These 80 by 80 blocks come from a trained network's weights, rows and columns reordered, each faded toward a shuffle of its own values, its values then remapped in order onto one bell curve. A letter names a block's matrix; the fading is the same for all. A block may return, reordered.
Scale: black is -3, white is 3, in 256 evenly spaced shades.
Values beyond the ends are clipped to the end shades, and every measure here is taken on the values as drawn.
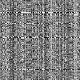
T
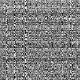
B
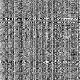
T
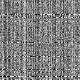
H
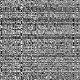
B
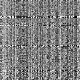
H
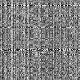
T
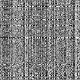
H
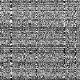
B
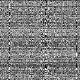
B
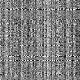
H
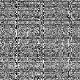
B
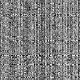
H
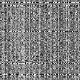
T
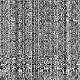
H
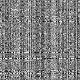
H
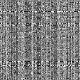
H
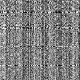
H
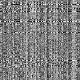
T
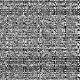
B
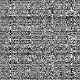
B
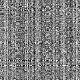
T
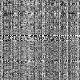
T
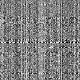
T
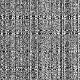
H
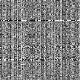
T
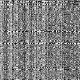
T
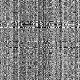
T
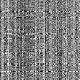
T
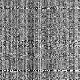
T
